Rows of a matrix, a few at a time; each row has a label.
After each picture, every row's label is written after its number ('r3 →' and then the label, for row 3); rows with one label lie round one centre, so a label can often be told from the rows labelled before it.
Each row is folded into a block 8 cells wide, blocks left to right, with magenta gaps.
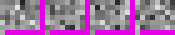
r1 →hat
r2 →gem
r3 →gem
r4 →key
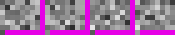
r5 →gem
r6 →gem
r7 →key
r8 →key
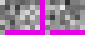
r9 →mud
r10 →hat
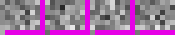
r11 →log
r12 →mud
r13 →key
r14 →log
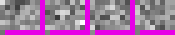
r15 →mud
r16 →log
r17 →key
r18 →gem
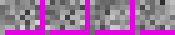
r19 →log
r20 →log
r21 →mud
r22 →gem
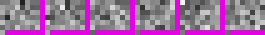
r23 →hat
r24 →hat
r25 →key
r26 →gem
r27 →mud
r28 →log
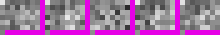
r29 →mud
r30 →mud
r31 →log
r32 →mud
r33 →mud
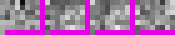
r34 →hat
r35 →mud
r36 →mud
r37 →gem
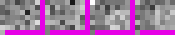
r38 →log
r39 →gem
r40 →mud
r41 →mud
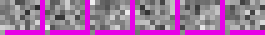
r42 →log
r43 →key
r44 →mud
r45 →gem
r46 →mud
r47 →log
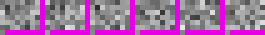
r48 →gem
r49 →mud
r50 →gem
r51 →log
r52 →key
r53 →log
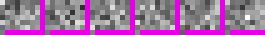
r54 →mud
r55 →log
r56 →key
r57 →hat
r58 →gem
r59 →mud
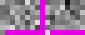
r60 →log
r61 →hat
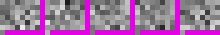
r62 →log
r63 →hat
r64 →gem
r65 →gem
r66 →log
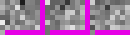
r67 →hat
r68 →mud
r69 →mud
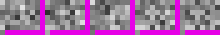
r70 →key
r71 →log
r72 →mud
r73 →log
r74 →log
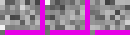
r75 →key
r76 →mud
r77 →log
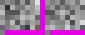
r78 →gem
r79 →log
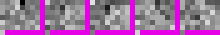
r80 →hat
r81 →mud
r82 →mud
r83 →hat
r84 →key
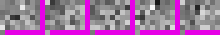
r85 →key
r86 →mud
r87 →log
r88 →hat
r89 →mud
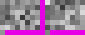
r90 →log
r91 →mud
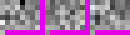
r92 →hat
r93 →log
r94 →hat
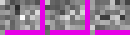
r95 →mud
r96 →mud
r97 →key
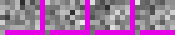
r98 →hat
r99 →log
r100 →mud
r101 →mud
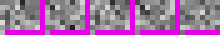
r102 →hat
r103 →gem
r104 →hat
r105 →gem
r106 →log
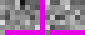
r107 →hat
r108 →key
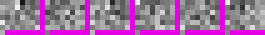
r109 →hat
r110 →log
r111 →hat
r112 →mud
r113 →key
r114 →mud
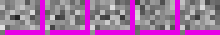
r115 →key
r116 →key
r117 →key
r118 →gem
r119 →key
